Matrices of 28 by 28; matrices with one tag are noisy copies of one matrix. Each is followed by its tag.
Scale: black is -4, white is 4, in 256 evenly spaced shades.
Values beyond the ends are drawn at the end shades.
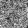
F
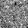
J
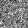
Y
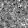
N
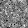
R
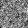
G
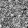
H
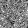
F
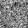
J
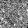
F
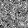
N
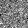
Y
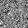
Y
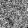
F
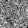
F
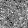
F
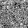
J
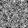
R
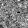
N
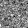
H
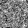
R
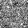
J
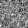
H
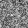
H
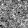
N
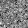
Y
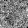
F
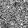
J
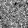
J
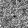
H
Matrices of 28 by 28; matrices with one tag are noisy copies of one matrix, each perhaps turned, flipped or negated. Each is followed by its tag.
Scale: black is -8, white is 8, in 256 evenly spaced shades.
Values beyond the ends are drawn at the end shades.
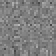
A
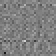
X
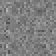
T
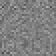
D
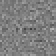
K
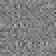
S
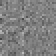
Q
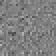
Q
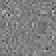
D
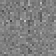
K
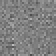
S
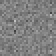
X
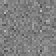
X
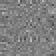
A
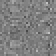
T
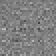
K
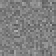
A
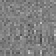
K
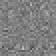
T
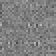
S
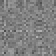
A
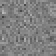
A
